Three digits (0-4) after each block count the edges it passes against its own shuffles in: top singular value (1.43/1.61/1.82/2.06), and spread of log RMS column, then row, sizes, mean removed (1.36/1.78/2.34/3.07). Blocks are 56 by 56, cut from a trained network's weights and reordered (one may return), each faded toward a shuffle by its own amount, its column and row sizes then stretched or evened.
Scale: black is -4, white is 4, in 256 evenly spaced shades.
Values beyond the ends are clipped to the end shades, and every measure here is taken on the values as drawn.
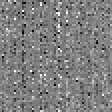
0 3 0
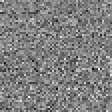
2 0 2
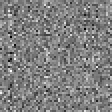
3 3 1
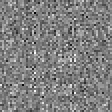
3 2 1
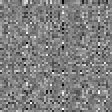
4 3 2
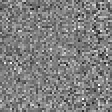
1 2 1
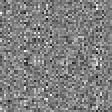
2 3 0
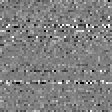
1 0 4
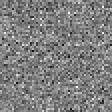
1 2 0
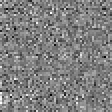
1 2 2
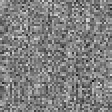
3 1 0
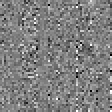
1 3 1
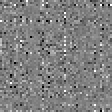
0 3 2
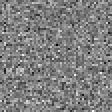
1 0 0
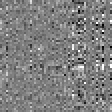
3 4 1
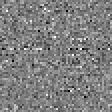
0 0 2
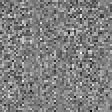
2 3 0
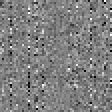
0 3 0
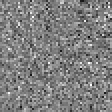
0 2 0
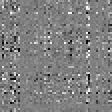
0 4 3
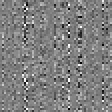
4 4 0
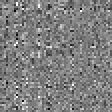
1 3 1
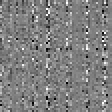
3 4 0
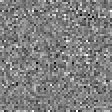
0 1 2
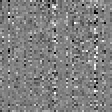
2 4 2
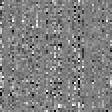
1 4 1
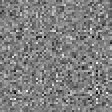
2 2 2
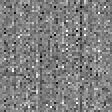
1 2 1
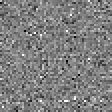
0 1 0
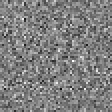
1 1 2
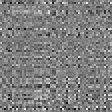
4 2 4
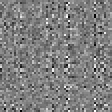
4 3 2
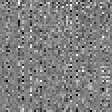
1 4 2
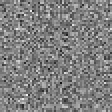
2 1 1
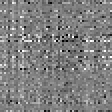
2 0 4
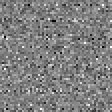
0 0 3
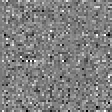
0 3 2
